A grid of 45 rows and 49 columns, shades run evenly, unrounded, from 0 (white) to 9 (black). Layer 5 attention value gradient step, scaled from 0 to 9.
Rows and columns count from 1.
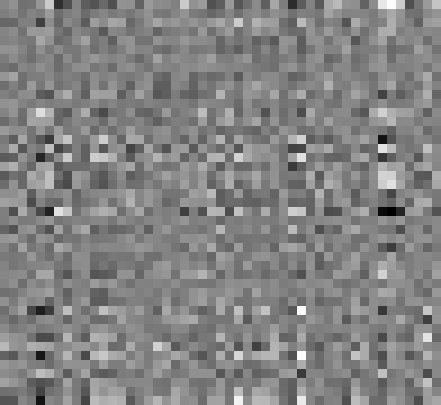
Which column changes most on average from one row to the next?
43
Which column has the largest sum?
33
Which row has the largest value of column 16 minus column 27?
45
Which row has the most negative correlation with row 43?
42
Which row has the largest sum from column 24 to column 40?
23
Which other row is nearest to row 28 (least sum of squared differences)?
22
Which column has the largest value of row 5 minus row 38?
48
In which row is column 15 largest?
17
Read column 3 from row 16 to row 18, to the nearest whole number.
3 6 4
